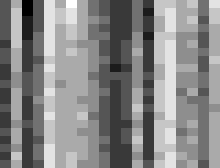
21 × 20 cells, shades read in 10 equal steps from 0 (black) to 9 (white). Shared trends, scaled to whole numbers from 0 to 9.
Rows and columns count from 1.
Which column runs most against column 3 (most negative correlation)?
7
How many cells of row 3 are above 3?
13
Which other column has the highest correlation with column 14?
3
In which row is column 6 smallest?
11
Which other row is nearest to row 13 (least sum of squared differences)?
17
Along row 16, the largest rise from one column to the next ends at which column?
15
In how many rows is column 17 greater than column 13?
6
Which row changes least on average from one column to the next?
10
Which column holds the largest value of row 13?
16
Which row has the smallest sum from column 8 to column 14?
2
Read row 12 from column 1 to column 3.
2 6 3
